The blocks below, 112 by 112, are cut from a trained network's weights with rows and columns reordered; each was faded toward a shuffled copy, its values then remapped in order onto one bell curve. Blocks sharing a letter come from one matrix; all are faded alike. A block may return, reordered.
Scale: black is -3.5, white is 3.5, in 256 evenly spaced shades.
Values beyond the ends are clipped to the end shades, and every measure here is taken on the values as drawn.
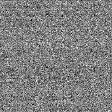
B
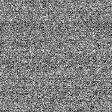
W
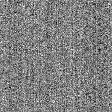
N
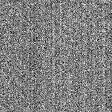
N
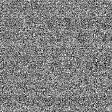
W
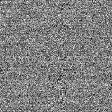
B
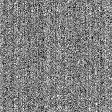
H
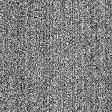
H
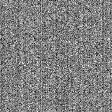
N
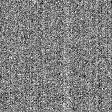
N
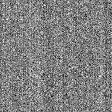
N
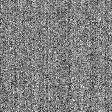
N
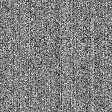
H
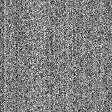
N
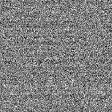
B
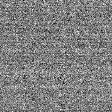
W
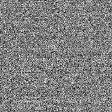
B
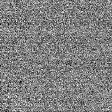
W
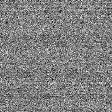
W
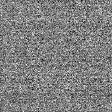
W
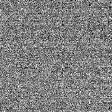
W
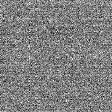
W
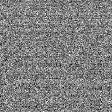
B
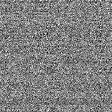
W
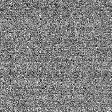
W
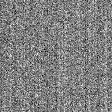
N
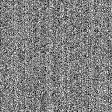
H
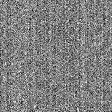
H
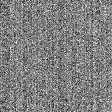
H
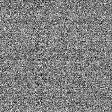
W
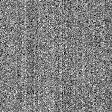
N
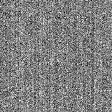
H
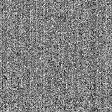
N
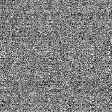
B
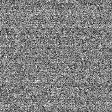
W
